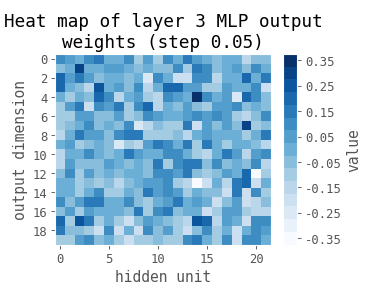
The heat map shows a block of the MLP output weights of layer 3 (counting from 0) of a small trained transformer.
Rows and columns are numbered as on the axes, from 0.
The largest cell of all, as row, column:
4, 14
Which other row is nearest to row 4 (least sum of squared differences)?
19
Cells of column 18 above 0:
7
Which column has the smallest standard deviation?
5
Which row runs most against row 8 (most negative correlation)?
9
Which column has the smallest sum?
16
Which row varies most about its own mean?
17
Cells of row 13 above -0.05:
10
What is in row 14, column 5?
-0.1
